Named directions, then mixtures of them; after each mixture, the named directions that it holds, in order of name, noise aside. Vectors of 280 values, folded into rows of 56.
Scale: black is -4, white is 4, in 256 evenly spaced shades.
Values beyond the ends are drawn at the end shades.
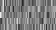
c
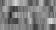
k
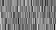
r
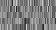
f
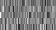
c, r.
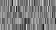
f.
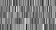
f.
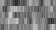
k.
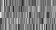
c.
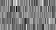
f, k.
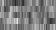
c, k.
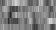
k.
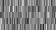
c, f.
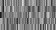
c.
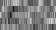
c, k.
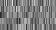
c, f.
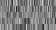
f.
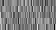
r.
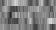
k.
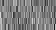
f, r.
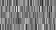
f, r.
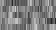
f, k.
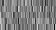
r.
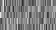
c.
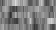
k.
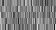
r.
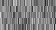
f, r.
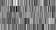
f, k.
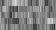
k, r.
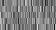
r.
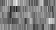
f, k.
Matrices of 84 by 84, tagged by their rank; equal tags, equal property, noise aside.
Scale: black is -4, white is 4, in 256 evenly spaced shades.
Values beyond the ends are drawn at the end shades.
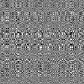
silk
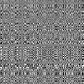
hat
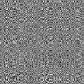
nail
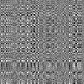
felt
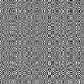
hat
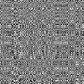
silk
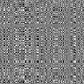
hat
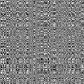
hat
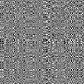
silk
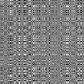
felt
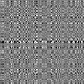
felt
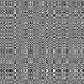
felt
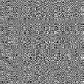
nail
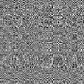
nail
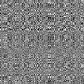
silk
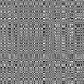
felt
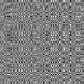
hat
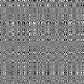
felt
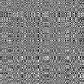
hat
